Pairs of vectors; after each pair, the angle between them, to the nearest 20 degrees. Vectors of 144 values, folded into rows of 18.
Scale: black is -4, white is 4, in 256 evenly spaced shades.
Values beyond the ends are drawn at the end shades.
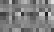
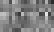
160 degrees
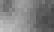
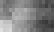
20 degrees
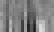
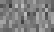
80 degrees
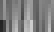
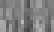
140 degrees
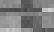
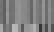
80 degrees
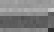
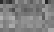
120 degrees
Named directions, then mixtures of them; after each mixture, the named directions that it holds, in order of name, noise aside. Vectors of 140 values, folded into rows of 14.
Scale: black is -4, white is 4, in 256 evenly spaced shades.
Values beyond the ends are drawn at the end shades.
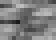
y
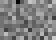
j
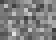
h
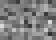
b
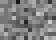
b, j, y.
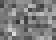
h, y.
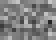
b.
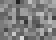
h, j.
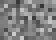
h, j.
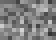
b.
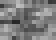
y.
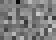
h, j.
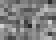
b, y.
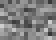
b, y.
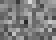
h, j.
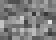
b, y.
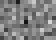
b, h, j.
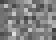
h.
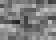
b, y.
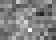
j, y.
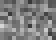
b, j.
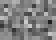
b, h.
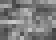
h, y.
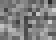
b, h, y.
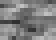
y.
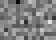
b, h, j.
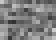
b, h, y.
